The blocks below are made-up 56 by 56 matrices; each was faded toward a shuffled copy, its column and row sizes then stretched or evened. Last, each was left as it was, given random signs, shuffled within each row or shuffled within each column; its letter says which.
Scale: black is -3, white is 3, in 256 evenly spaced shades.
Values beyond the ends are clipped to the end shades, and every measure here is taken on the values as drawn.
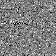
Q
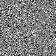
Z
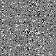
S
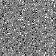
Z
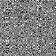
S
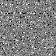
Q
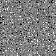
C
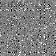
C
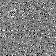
Q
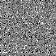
C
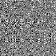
S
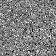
Q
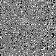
C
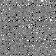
C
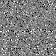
Q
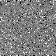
Q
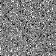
Z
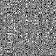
S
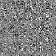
S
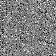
Z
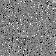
Z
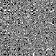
S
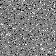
Q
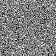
Z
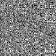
S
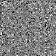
C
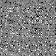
S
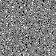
Z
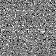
Q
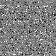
Q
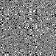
S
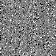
Z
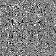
S
